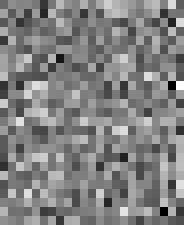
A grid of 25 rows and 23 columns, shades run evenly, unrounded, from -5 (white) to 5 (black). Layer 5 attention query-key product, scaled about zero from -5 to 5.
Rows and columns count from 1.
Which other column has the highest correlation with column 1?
16
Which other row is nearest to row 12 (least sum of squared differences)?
4
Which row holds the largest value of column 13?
19
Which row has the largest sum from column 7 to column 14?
8
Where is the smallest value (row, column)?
10, 23
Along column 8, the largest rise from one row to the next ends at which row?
7
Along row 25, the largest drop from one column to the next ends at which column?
9
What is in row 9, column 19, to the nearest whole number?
-4
